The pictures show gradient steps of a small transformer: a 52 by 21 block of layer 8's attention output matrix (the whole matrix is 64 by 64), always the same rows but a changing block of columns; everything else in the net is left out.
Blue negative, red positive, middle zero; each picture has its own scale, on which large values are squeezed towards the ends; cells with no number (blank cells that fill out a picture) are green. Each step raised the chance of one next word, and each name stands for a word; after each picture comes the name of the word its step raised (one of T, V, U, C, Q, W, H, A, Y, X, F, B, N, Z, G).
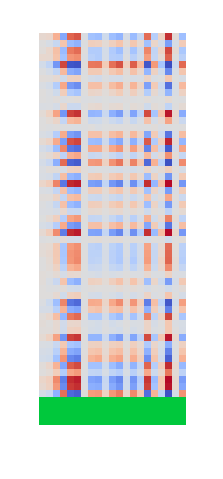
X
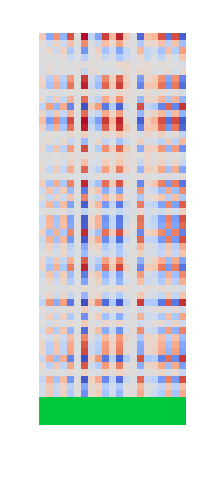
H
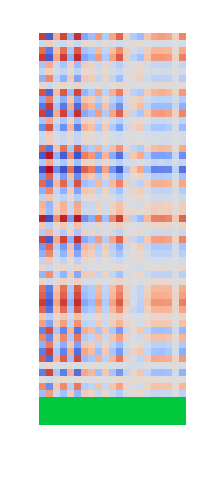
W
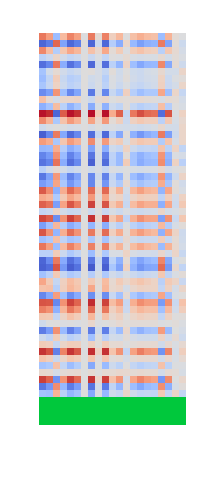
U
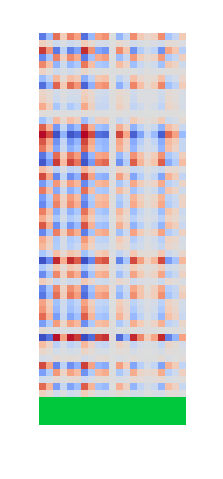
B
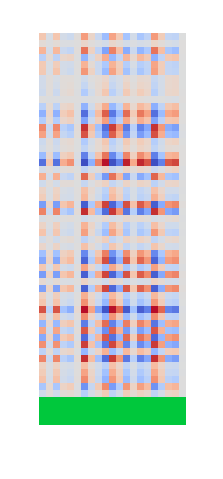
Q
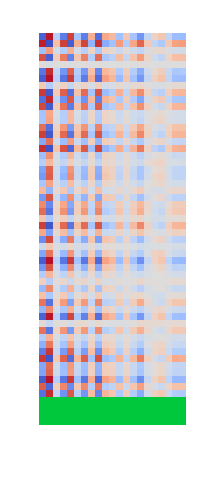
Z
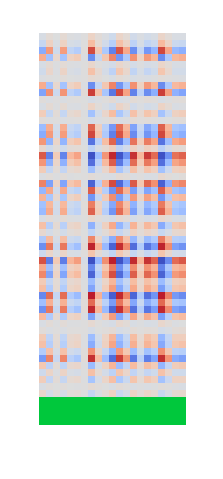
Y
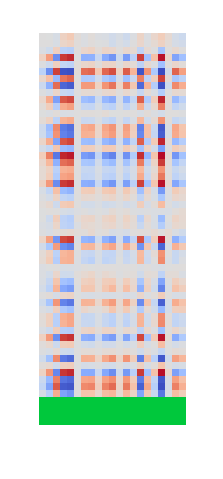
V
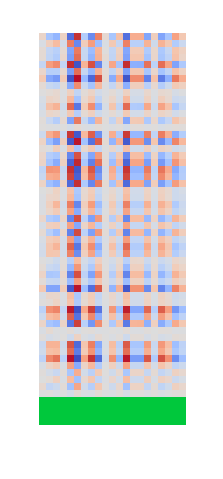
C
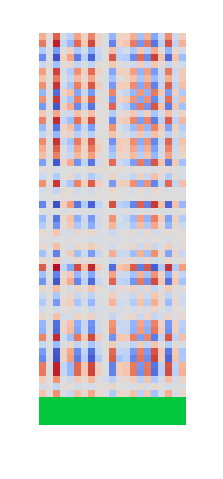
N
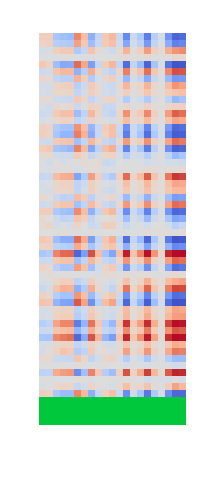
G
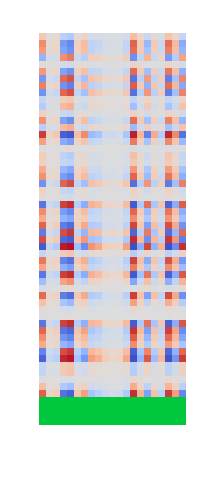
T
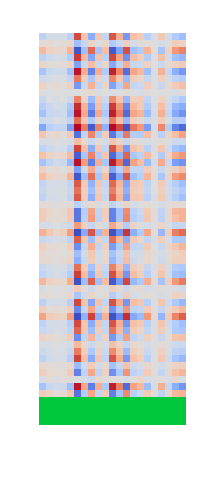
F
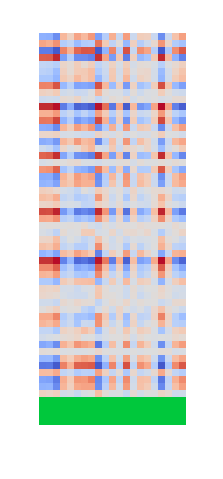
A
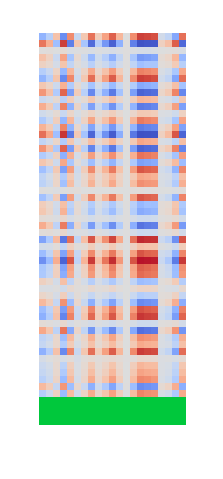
Z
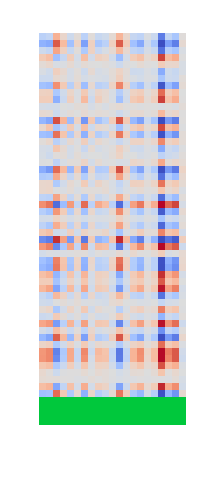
T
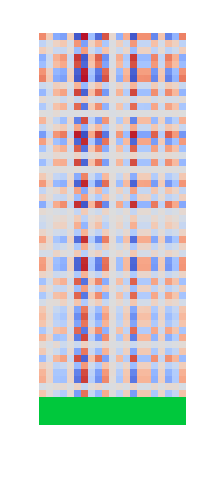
Z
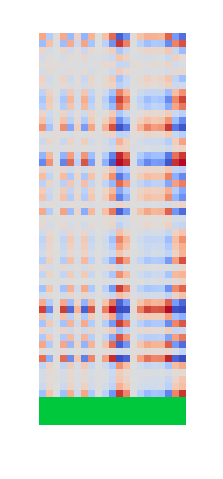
Q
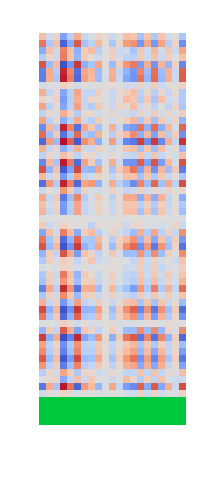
C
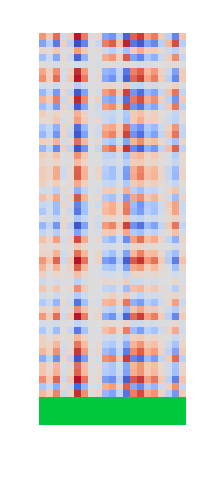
Z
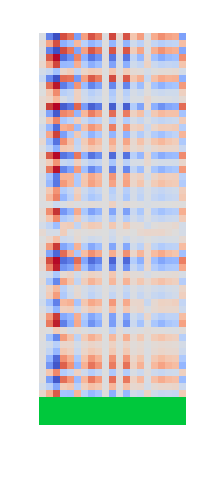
A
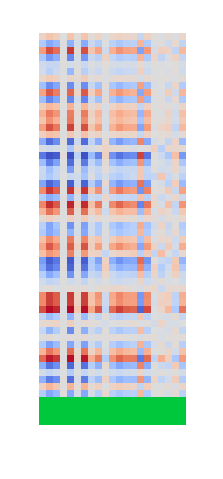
Y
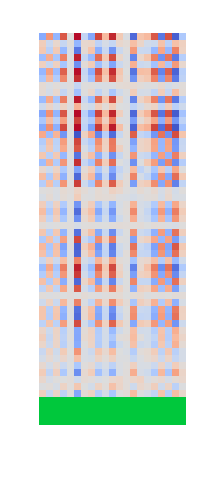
F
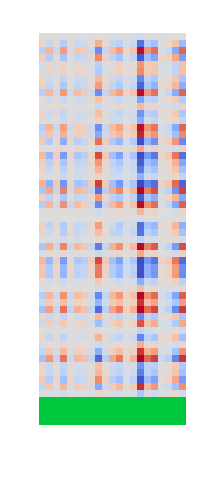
Y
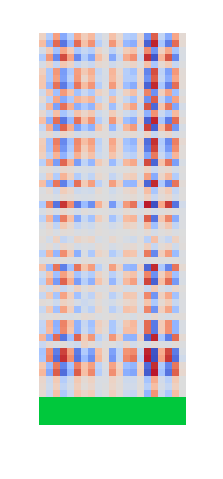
N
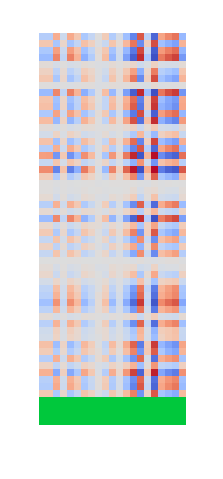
W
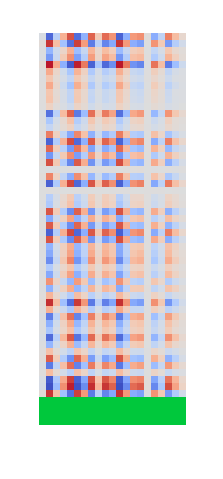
X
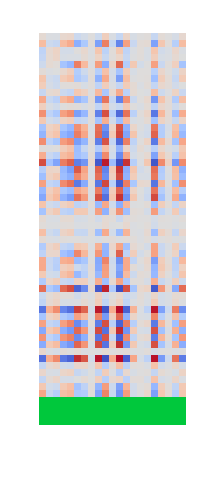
Q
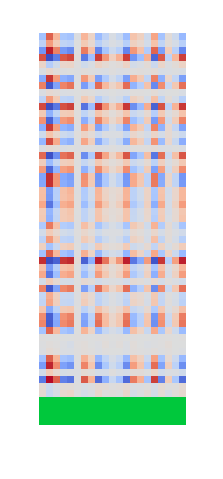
A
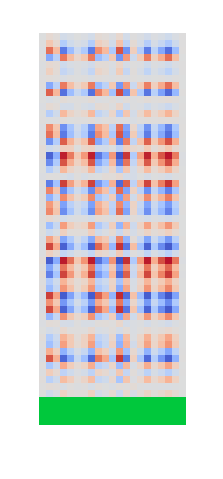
Y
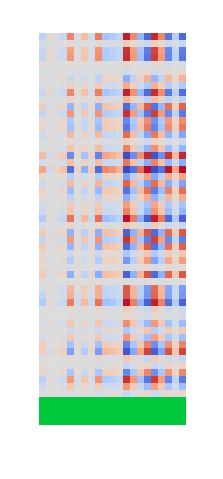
W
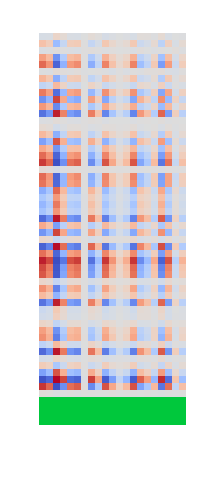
U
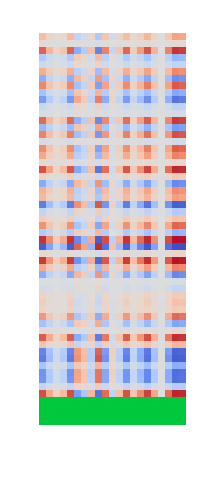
T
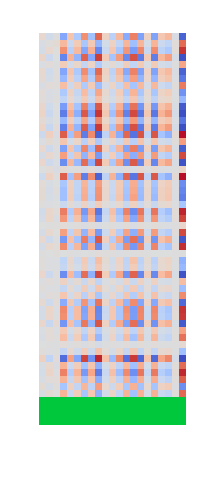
F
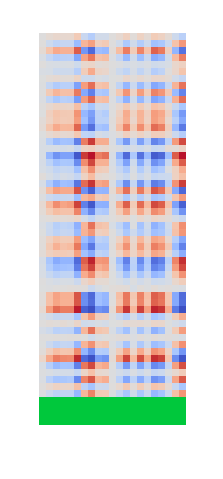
Y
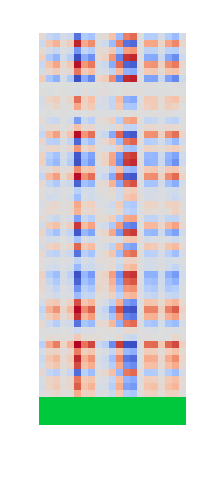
C
